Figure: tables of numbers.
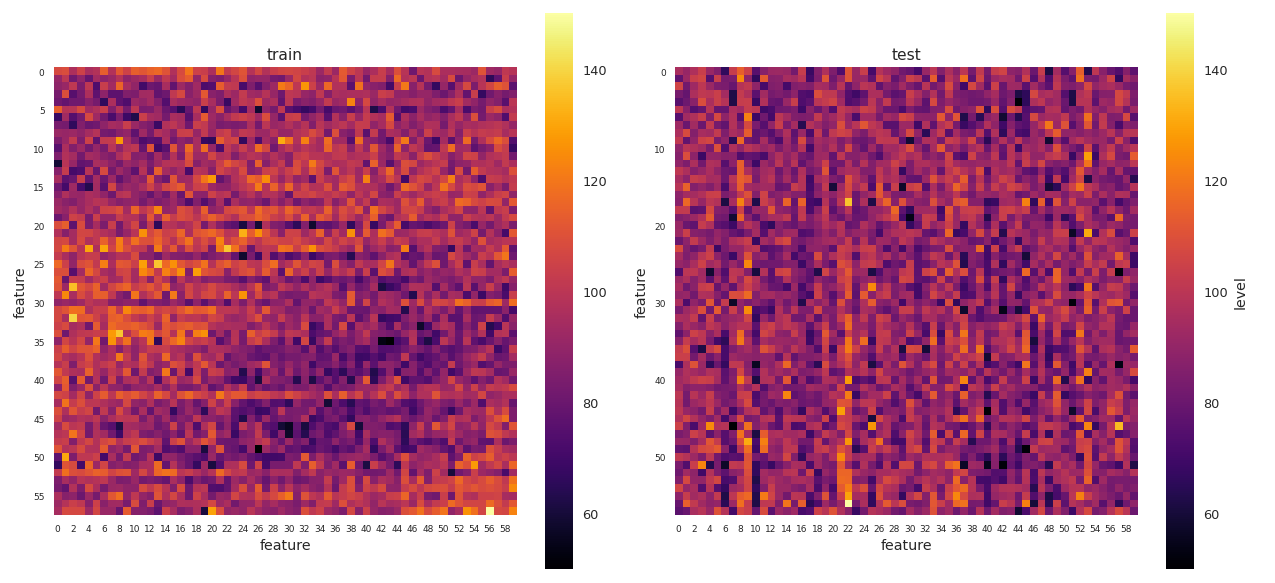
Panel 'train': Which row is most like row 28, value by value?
32
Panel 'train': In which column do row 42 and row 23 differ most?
4
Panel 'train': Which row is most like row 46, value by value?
47
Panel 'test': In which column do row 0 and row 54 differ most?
21
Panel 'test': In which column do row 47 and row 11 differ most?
53
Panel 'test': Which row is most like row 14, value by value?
0
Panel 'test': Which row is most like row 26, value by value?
38
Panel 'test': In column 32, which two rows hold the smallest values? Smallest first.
36, 8
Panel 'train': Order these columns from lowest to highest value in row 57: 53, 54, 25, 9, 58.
25, 58, 9, 54, 53
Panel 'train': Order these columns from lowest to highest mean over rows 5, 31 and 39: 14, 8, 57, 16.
57, 16, 8, 14
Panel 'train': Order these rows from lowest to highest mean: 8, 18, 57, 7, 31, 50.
50, 7, 8, 31, 57, 18
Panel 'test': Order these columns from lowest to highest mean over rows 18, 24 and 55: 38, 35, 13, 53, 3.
13, 3, 38, 35, 53
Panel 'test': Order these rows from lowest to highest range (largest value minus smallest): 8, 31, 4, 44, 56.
8, 4, 31, 44, 56
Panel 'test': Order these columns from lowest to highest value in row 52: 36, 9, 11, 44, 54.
44, 54, 11, 36, 9
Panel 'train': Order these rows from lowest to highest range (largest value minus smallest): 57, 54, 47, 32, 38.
38, 54, 47, 32, 57
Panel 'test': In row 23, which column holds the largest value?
39
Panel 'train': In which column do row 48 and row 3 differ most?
7
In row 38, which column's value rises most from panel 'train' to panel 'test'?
45
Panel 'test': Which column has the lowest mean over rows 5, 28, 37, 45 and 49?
40
